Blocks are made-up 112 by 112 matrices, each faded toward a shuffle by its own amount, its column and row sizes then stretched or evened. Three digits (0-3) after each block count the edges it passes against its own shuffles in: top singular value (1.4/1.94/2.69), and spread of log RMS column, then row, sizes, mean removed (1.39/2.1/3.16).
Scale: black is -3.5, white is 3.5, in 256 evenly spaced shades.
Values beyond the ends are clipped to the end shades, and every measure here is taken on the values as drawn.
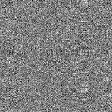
2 1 1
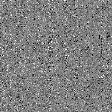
1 2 1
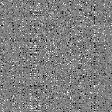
2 2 1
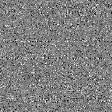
1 0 2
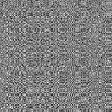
3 2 2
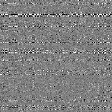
3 1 3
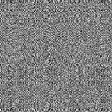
3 2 2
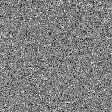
0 0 0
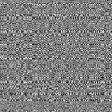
3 0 3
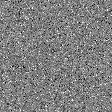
0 0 0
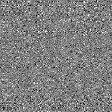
2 1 2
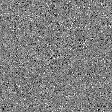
0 0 1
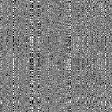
3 3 1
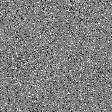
0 1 0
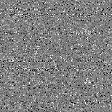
2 0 2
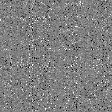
1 2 1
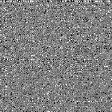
2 1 2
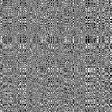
3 3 2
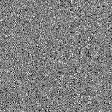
2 1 0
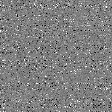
1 1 2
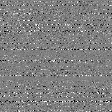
1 0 3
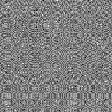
3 0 0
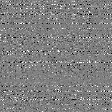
2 1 3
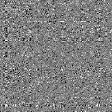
2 2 2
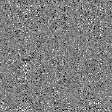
0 2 2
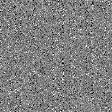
0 2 0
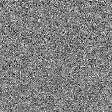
1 1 1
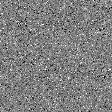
0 0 1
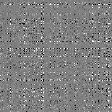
2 3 3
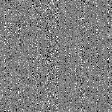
0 3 0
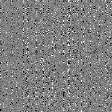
2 3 1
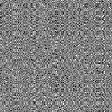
3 2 0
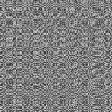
3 2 2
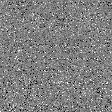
0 0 2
